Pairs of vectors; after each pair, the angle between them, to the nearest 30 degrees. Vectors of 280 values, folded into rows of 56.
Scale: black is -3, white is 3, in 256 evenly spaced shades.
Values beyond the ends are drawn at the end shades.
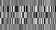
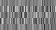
150 degrees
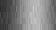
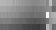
120 degrees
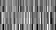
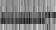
120 degrees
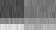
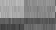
150 degrees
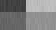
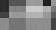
60 degrees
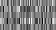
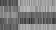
120 degrees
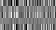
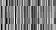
90 degrees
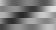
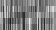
60 degrees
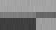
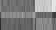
60 degrees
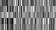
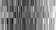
60 degrees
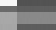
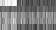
30 degrees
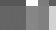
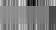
150 degrees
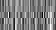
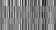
60 degrees
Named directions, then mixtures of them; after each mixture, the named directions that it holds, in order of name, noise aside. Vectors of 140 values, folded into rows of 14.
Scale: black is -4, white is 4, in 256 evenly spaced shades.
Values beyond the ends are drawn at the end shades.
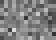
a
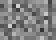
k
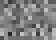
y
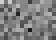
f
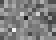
a.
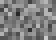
f, y.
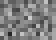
k, y.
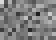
a, f.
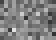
a.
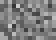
a, k.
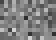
a.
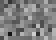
y.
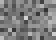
a.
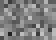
y.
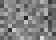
a, k.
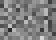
a, k.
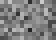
a, f.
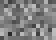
y.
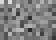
f, y.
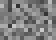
k.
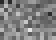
a, f.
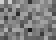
f.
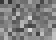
f, y.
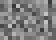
k.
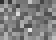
f.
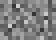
k.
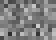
y.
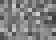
a, k.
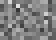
f, k.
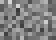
f, k.
